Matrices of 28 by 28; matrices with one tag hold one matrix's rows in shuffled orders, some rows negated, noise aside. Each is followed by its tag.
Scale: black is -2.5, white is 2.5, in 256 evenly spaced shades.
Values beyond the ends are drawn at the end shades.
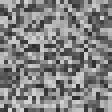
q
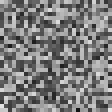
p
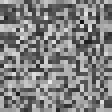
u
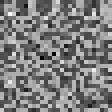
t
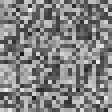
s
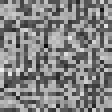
u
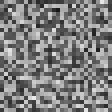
p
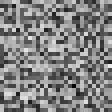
u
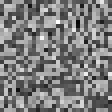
p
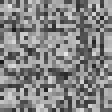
u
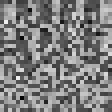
t
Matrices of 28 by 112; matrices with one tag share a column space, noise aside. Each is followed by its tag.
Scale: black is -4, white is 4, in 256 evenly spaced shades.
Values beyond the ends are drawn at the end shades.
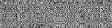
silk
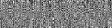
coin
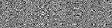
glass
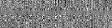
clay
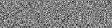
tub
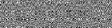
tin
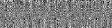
coin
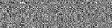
silk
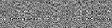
tin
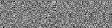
tub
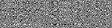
glass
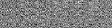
glass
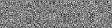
tub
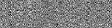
glass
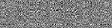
glass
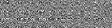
tin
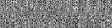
clay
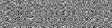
tin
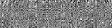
coin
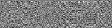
tub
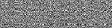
glass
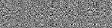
glass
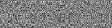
tub
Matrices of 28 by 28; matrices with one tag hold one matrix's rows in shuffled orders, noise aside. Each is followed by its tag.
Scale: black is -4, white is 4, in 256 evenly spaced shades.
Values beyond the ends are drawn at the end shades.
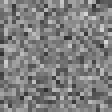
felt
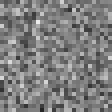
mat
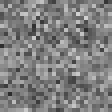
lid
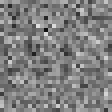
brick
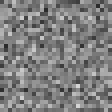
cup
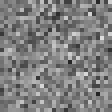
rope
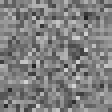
lid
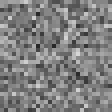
lid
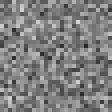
cup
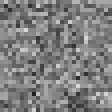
lid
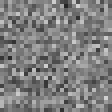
brick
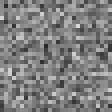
cup
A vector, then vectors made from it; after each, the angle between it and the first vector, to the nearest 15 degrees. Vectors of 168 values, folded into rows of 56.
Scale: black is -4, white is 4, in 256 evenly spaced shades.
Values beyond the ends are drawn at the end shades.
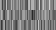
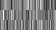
105 degrees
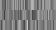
45 degrees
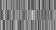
165 degrees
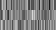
165 degrees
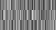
120 degrees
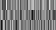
30 degrees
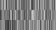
105 degrees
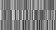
75 degrees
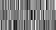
60 degrees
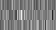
90 degrees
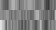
90 degrees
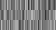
135 degrees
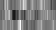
90 degrees
